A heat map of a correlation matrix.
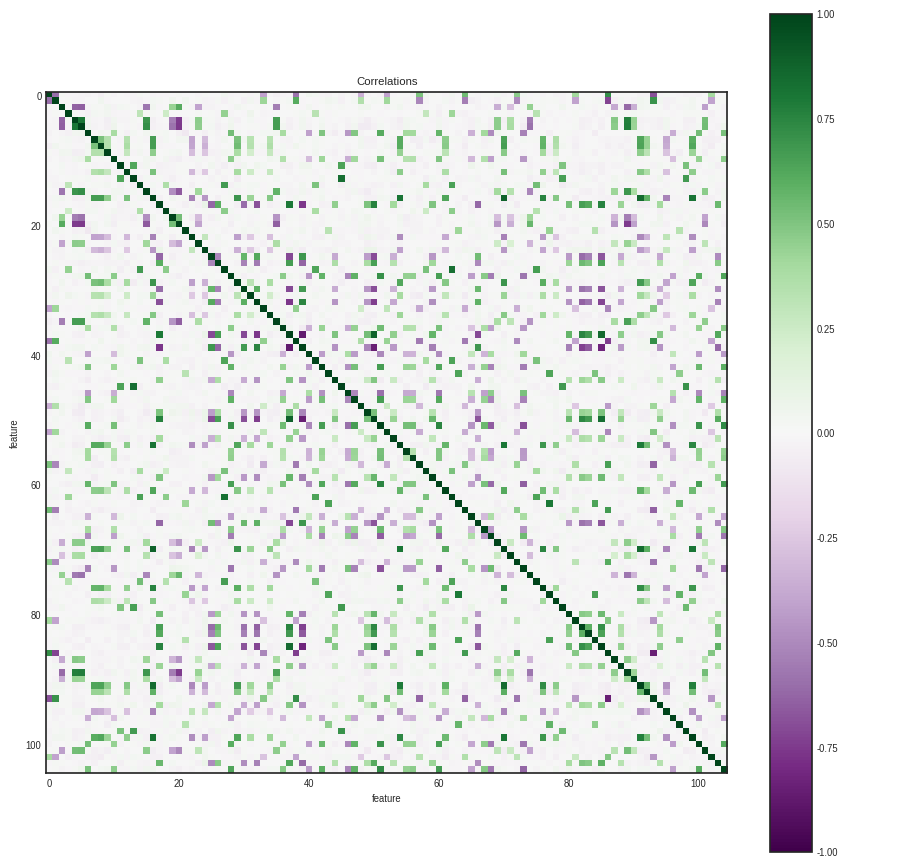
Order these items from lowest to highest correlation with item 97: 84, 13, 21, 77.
13, 21, 84, 77
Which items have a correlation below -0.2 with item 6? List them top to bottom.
40, 46, 65, 68, 73, 96
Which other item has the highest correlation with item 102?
86
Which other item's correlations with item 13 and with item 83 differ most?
45
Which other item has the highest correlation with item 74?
20
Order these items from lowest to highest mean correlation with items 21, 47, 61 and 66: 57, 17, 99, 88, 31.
17, 88, 57, 31, 99
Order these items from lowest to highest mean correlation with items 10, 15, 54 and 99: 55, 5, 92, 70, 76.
55, 5, 92, 76, 70
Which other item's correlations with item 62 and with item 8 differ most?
27
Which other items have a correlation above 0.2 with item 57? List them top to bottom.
0, 64, 72, 81, 86, 102
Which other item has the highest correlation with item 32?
39
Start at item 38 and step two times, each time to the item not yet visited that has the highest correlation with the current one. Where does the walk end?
1
